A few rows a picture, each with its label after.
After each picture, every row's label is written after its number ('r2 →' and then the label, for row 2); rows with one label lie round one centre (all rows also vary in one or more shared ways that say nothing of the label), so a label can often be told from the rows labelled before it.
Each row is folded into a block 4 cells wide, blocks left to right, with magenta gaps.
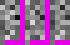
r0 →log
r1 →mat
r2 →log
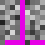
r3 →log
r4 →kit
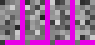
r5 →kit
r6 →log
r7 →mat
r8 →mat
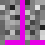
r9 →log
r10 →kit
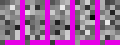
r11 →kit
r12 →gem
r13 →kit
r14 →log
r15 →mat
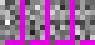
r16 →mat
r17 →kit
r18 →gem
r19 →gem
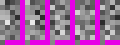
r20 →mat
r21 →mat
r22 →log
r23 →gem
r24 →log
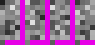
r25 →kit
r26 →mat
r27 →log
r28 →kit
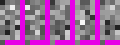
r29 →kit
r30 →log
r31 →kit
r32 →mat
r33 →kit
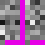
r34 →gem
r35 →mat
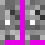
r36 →mat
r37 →mat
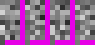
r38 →gem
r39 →log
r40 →gem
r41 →log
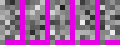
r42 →mat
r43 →kit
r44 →gem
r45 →mat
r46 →log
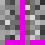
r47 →mat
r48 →log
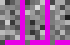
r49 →mat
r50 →kit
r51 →log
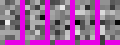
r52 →mat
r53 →log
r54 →kit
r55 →gem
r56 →gem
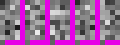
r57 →kit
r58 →log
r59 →gem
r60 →kit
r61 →mat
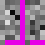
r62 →mat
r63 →kit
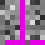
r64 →kit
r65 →mat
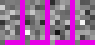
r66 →log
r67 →gem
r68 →kit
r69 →mat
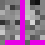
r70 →gem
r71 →mat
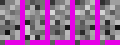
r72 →kit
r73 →gem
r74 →kit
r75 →kit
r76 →kit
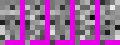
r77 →gem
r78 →log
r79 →gem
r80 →log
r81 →kit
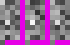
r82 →mat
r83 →mat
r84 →mat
